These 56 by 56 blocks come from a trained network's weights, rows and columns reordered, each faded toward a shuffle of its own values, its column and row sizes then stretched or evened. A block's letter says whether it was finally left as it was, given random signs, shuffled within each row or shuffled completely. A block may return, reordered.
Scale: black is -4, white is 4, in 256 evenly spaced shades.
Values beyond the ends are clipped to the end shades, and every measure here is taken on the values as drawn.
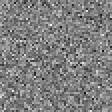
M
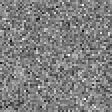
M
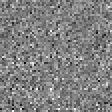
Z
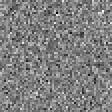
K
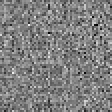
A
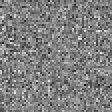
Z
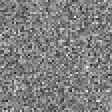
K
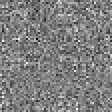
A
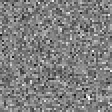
M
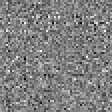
Z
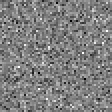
M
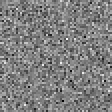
M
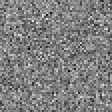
M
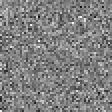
Z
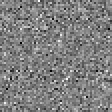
K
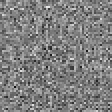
A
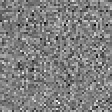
A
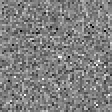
M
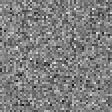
Z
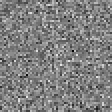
Z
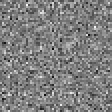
A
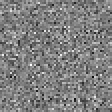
A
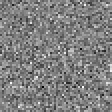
K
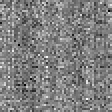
A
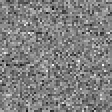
K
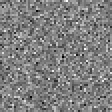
M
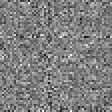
A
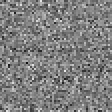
K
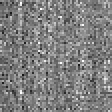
A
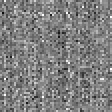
A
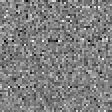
K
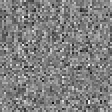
A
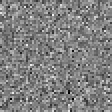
Z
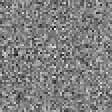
Z
